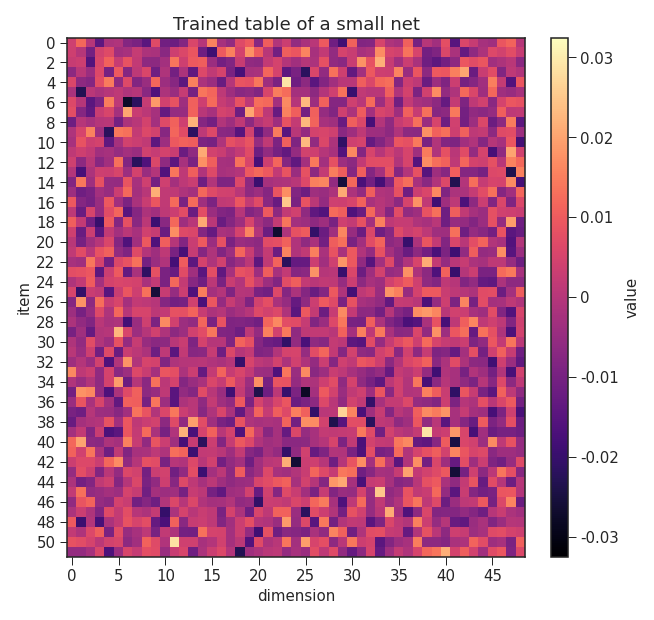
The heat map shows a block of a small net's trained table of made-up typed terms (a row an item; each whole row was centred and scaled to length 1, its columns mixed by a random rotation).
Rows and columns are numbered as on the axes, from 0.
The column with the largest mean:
23
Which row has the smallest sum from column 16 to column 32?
35
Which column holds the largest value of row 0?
15
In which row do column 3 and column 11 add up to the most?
50
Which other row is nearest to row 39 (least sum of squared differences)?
32
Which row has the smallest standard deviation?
24
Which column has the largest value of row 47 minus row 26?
34
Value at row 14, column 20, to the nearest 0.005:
-0.02
